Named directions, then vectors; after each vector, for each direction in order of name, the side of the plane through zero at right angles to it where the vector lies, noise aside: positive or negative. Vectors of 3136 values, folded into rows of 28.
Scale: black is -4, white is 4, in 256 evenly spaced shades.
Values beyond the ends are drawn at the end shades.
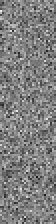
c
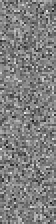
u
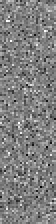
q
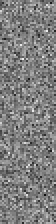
positive, positive, negative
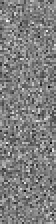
positive, positive, negative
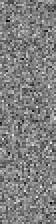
negative, negative, positive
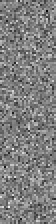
negative, negative, negative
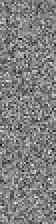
negative, negative, positive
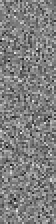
negative, positive, positive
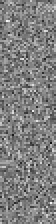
positive, positive, negative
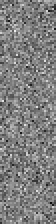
positive, negative, positive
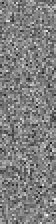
positive, positive, negative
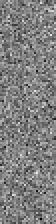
negative, positive, negative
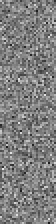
negative, positive, positive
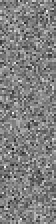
positive, positive, positive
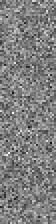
positive, positive, positive
